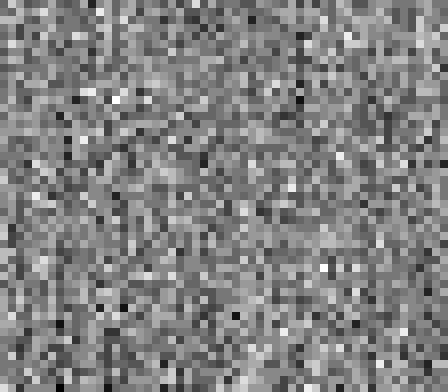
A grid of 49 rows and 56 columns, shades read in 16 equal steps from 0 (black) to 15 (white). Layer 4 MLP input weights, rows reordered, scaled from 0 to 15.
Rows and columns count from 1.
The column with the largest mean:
22
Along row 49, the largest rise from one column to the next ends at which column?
39
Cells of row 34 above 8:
22
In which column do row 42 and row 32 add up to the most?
51
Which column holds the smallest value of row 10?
46
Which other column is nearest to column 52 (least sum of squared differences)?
4
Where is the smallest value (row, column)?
49, 8
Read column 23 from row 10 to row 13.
6 6 7 9
